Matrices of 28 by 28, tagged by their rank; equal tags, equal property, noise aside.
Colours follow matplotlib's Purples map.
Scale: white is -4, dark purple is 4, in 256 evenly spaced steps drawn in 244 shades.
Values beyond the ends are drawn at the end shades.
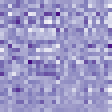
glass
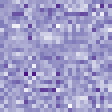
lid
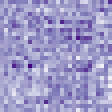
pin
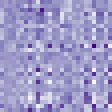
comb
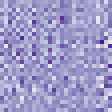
pin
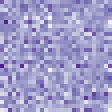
lid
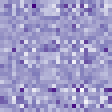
glass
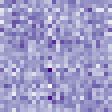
pin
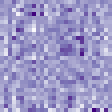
pin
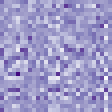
glass
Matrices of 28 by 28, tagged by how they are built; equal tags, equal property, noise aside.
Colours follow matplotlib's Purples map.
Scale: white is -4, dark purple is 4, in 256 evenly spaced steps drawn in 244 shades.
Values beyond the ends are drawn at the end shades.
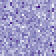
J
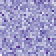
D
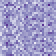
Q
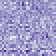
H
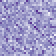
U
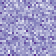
D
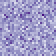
Q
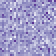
J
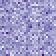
Q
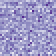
D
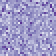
H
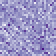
U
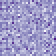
Q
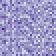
Q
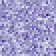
Q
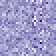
J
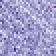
U
